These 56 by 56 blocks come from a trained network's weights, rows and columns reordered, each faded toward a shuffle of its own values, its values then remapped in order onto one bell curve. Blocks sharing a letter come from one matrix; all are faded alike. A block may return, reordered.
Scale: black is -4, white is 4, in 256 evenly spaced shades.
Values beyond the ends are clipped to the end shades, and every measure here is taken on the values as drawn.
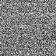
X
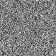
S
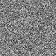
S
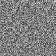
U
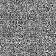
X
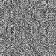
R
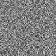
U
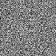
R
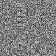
R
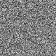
S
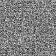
X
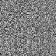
R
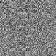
U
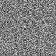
U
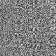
R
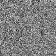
S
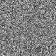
S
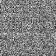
X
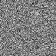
U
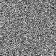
S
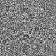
U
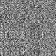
R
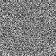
R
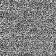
X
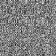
R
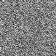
S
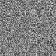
R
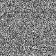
X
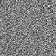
U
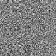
U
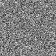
S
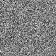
S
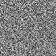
S
